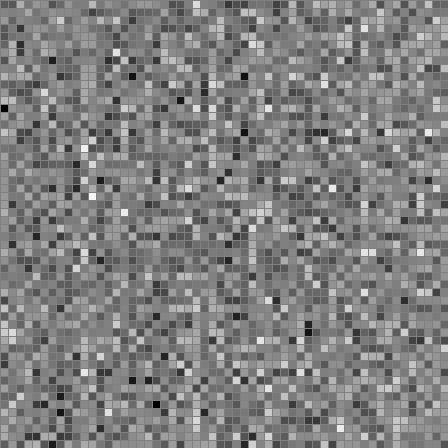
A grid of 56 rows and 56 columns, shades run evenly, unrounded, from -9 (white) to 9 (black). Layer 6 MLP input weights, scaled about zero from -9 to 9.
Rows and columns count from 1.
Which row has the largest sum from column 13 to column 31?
33
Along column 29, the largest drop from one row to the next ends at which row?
23
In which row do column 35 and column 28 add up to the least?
43
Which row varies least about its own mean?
22
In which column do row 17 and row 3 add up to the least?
55
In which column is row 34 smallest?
10
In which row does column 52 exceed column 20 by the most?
49
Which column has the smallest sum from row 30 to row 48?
11
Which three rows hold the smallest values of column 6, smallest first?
12, 14, 39
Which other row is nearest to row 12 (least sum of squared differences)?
15
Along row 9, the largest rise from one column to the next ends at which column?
54
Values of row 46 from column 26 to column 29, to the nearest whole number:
0 1 -3 2
